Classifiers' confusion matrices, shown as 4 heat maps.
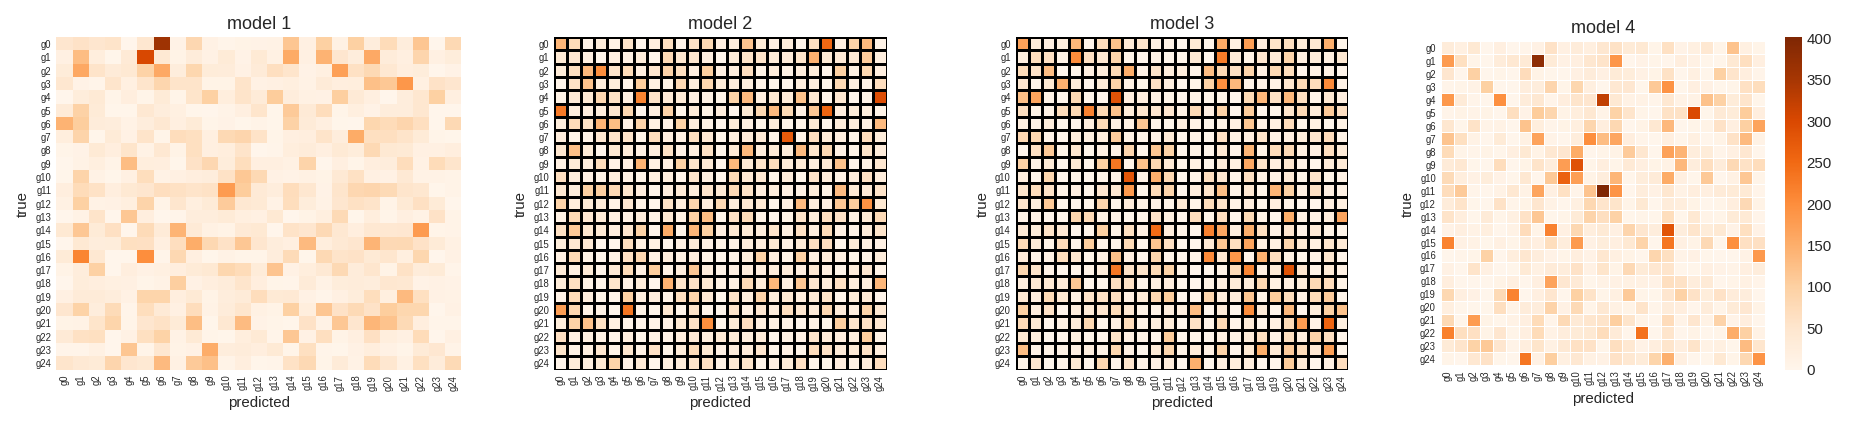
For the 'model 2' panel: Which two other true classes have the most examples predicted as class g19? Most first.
g1, g5
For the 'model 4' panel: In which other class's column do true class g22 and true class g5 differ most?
g19
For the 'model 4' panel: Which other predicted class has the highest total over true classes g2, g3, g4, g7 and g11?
g12
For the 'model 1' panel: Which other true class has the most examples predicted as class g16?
g1
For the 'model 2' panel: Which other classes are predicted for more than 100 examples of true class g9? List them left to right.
g6, g13, g21
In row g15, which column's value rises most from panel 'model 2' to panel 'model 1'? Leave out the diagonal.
g8
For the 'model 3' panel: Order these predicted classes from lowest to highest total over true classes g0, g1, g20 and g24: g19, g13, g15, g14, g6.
g14, g19, g6, g13, g15
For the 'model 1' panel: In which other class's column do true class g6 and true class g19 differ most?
g0
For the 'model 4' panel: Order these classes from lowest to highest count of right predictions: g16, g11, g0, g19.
g0, g19, g16, g11
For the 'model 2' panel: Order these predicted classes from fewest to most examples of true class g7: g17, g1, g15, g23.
g1, g15, g23, g17
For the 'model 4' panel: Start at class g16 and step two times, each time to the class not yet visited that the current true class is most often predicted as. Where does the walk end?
g6
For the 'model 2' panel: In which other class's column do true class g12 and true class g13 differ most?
g23
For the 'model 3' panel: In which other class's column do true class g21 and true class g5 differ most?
g23
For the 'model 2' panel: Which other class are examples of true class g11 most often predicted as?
g21
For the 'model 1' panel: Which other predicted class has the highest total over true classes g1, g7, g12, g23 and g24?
g5
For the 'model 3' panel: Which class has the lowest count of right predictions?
g12
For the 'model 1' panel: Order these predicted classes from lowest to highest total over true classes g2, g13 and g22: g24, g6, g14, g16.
g24, g16, g14, g6
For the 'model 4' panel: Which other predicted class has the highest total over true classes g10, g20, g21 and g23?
g9
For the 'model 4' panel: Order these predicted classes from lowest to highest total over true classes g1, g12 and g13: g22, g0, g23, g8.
g8, g22, g23, g0
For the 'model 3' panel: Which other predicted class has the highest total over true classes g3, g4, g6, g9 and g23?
g7
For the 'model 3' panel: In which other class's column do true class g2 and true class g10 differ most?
g8
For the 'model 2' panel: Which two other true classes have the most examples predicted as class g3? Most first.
g2, g6
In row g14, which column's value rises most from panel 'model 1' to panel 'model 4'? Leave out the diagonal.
g17
